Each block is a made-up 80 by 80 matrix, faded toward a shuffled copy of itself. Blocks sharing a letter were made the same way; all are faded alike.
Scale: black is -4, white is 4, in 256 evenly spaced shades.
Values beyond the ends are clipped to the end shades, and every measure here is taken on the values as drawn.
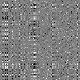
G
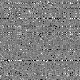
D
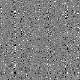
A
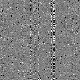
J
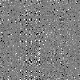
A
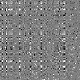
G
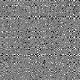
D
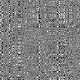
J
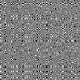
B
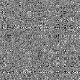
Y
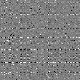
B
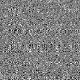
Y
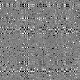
B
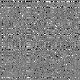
D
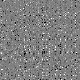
A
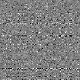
Y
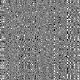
J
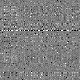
D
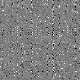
A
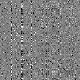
J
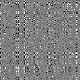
G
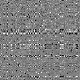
B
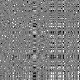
G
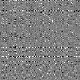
B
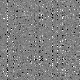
A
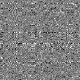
Y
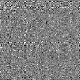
Y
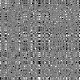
G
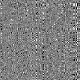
J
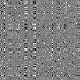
G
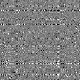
D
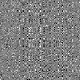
J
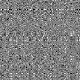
Y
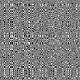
G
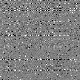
D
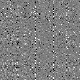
A
